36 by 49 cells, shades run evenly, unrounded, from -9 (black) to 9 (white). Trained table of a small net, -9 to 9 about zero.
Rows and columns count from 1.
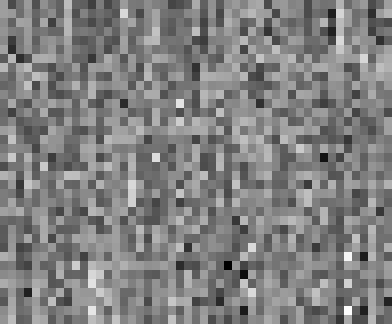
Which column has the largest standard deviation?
31
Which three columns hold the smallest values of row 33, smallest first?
4, 28, 9
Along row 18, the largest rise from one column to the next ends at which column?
20
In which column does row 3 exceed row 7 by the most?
3
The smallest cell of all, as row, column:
30, 29
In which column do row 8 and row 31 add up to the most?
12
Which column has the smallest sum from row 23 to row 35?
43
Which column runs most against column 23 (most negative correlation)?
16
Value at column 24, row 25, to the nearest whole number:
-1
